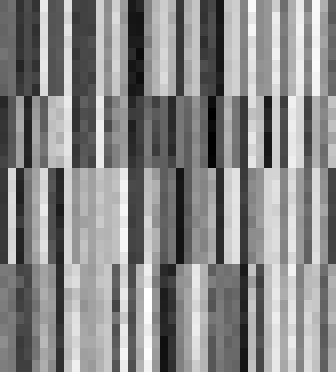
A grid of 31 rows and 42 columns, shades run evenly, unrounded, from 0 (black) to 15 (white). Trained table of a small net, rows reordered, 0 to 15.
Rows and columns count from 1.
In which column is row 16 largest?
16
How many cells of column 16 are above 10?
17
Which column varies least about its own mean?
35
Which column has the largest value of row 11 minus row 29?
8
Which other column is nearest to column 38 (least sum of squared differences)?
32
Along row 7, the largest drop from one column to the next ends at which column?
10
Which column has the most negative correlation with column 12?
38
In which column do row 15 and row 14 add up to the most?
37
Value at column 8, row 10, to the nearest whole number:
11
